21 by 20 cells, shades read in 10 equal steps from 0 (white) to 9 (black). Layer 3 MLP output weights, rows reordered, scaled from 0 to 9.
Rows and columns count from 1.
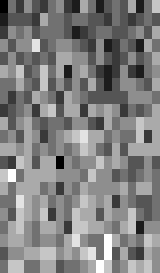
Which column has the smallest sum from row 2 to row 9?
6
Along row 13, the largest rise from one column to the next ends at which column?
8
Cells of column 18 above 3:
16
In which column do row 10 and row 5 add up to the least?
20
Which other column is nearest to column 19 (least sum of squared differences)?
7
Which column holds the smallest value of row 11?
11
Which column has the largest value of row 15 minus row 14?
2
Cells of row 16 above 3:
14
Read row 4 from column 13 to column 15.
4 8 7
